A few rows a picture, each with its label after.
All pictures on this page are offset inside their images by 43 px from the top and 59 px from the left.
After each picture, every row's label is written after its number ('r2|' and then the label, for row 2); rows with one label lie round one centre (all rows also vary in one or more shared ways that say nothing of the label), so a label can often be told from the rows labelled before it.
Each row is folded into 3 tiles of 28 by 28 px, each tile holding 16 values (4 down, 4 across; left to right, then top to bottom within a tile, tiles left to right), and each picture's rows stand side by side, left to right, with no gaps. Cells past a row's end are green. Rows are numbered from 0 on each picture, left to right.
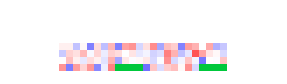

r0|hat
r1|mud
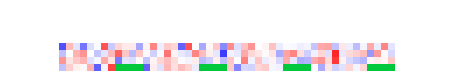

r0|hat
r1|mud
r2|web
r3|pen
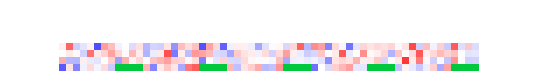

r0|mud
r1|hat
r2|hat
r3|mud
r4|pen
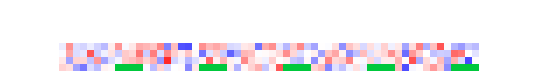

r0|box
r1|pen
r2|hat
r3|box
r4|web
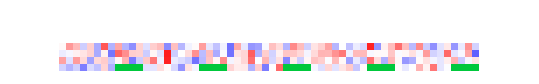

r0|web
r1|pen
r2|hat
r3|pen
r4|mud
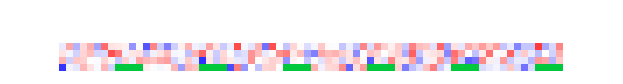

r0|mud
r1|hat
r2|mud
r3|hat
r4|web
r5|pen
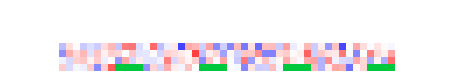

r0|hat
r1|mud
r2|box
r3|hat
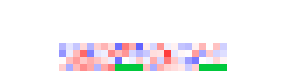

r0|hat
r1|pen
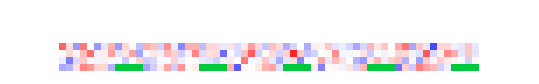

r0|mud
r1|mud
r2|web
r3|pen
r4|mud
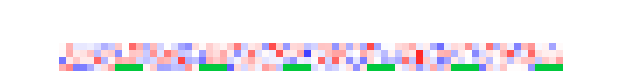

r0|box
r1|box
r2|mud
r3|pen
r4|pen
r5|mud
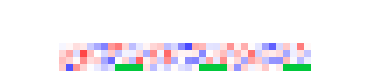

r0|pen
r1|pen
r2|pen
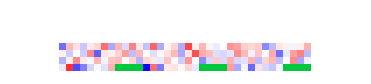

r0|box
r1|mud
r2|web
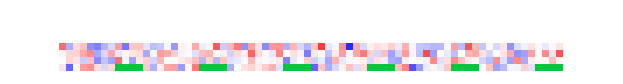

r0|pen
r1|hat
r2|mud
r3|mud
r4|box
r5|box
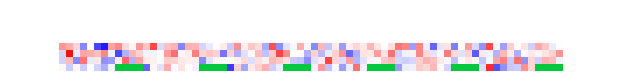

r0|pen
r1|mud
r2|mud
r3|box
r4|mud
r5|box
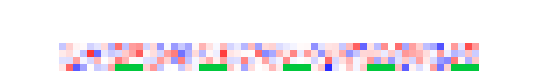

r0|box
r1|box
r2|box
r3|box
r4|pen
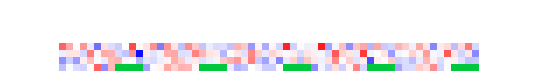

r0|mud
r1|mud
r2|pen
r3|mud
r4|mud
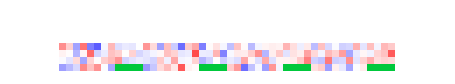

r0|mud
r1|mud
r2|box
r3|box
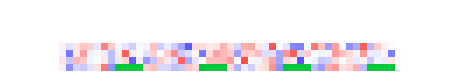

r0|web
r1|box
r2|web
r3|mud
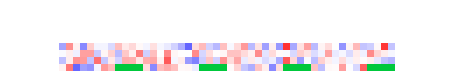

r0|box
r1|pen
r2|pen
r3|hat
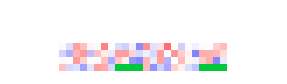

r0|web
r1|web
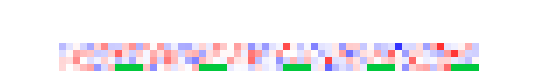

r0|hat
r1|pen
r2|pen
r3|box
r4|hat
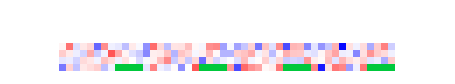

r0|mud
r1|hat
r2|hat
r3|hat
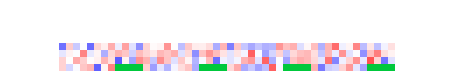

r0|hat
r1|web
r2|box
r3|web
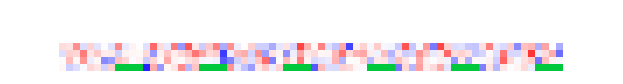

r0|pen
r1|mud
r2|box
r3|mud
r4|mud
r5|mud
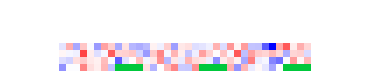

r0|mud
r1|hat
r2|pen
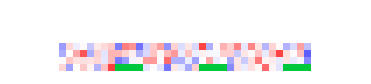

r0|hat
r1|pen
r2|mud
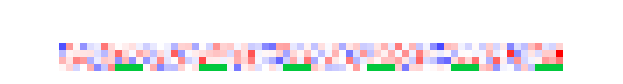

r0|hat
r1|box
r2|pen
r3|box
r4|pen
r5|box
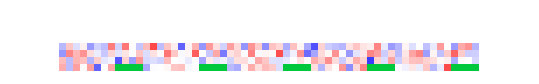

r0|hat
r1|mud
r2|mud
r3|hat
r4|hat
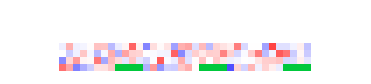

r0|box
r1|box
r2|mud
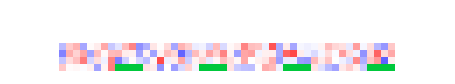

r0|hat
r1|box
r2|web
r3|web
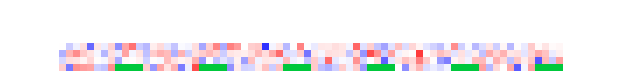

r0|hat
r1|hat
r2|mud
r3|web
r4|pen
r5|hat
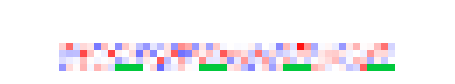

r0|mud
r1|box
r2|box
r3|hat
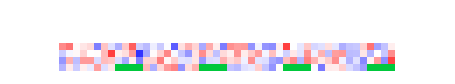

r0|mud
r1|hat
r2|pen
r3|pen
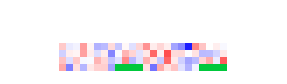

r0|web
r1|pen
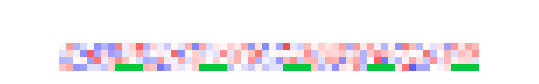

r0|box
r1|box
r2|pen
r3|web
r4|box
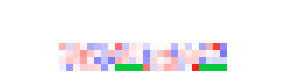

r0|pen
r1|hat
